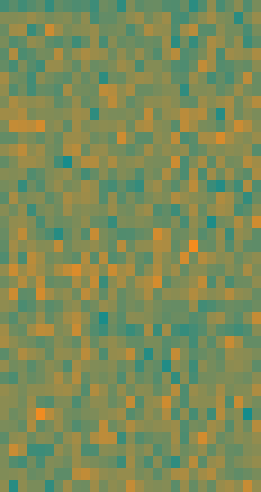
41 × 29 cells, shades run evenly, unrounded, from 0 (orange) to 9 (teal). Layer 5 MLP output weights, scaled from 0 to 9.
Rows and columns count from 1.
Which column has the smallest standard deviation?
1
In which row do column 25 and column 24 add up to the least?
12
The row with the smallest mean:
23
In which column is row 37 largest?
14
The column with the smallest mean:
9
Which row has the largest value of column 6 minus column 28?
41
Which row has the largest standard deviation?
28
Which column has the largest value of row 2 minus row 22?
21
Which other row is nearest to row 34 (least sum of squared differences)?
36
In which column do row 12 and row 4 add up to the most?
22
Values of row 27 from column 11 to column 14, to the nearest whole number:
6 9 5 6
